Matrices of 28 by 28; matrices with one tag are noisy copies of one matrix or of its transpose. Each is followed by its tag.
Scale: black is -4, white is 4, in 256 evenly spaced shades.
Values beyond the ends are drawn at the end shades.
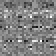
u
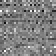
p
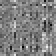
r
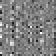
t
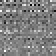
p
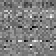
u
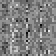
u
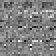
u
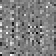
t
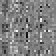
u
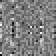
t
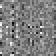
t
